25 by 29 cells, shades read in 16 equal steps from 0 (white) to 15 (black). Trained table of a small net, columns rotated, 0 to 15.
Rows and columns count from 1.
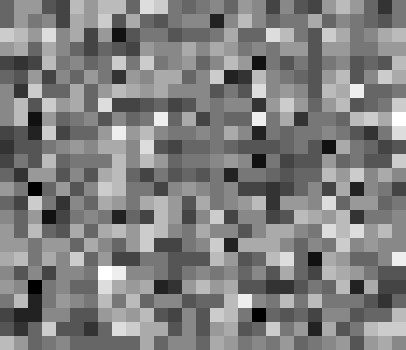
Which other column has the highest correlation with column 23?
18
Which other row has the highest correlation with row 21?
14
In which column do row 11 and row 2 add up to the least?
8
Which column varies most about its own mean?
9
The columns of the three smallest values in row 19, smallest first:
29, 21, 6
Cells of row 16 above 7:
15
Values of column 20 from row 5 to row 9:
8 7 7 6 8
